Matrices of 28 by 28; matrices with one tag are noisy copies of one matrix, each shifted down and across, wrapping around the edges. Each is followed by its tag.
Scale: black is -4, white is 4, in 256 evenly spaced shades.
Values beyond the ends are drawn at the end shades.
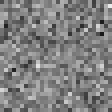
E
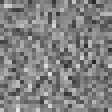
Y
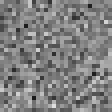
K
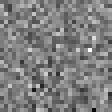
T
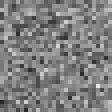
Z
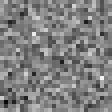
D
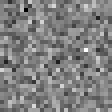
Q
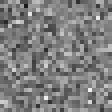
T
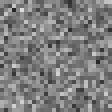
K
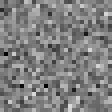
D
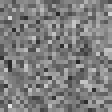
T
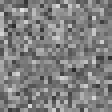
D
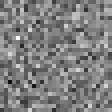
Y
